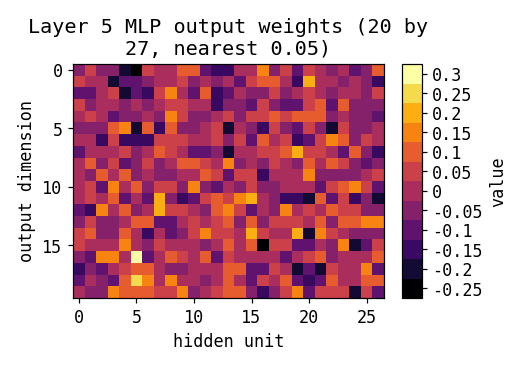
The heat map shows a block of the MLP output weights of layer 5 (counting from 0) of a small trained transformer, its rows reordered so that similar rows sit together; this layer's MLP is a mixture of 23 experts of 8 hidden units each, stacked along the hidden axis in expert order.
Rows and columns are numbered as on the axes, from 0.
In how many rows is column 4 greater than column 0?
11
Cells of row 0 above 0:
8
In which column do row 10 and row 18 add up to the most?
5
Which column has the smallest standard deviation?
17
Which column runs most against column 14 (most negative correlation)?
20
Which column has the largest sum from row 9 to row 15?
15
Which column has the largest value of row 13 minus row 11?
26
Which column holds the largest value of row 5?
4
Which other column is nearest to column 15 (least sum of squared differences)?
1
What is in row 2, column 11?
0.1
